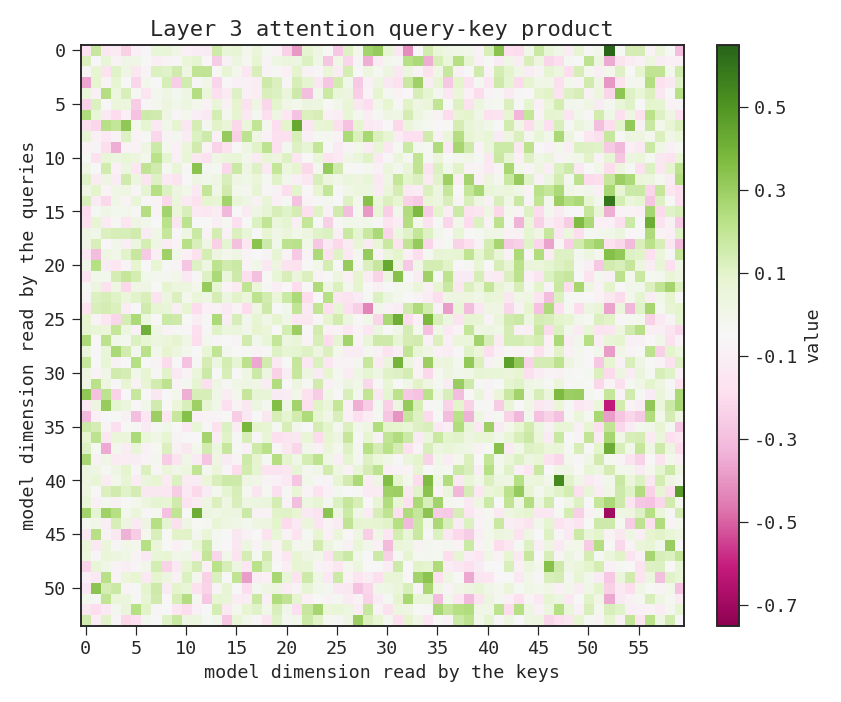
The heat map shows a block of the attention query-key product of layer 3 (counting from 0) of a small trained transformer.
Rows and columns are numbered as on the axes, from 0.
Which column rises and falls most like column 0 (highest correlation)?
16
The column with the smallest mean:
52
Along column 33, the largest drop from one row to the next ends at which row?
19
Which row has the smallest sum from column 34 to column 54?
34
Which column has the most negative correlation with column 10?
43
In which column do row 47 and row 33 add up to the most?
56
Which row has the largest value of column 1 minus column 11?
50
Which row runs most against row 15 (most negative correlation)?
14
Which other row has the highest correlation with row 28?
33
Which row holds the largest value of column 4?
7
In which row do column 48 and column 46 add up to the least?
18
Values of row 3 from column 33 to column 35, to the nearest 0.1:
0.3 -0.1 0.1
